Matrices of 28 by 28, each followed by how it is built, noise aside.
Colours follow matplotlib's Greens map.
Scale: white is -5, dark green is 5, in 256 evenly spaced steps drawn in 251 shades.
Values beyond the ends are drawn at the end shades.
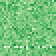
uneven rows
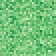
repeating rows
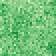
smooth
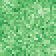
smooth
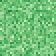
repeating columns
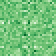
low rank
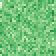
uneven columns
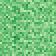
repeating rows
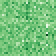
uneven columns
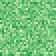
repeating columns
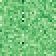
uneven columns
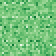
uneven rows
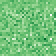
uneven rows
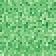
repeating columns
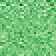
low rank
